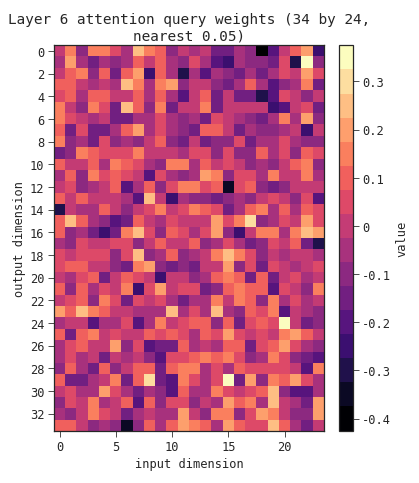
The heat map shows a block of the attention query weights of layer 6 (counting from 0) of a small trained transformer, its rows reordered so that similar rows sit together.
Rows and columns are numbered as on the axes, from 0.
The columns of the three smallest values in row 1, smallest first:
21, 15, 14
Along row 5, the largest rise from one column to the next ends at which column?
6
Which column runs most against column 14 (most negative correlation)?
9
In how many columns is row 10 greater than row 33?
8
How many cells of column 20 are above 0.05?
7
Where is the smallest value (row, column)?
0, 18
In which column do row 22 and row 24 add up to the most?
20
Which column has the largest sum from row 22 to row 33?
19
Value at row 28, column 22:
-0.2
